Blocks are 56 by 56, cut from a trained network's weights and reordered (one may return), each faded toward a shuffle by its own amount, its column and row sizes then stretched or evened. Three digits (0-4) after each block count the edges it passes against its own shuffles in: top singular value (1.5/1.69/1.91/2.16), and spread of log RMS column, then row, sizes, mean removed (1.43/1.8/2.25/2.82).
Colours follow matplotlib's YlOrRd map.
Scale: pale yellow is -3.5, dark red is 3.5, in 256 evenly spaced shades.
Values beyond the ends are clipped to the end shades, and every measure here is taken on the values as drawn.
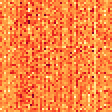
3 3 1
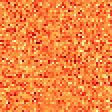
0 2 2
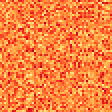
3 2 0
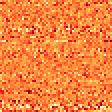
0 0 4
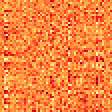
4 4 0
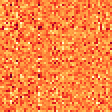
2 3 2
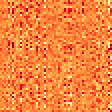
3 4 1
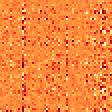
2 4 3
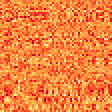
3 0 3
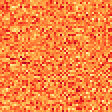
3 0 2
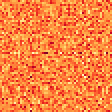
3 1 1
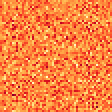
2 2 1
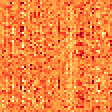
1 3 2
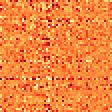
0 3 4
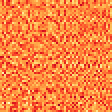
4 0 3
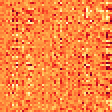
3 4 2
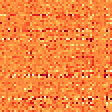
1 3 4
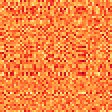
4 0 3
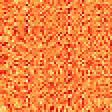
4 3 0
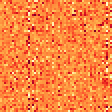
1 4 1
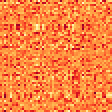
4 3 3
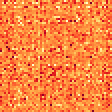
0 0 3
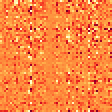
0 4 3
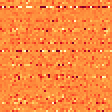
2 0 3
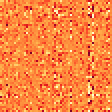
1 4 2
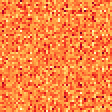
0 3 1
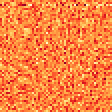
1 0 0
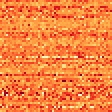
2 0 3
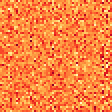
0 3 0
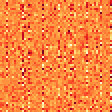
3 4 1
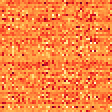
1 3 2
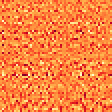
3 2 3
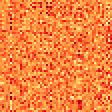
3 3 0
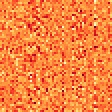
2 3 1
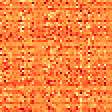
2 4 0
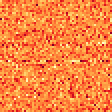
1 0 1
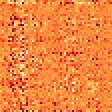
0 4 3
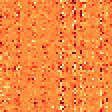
0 4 2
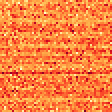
2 0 0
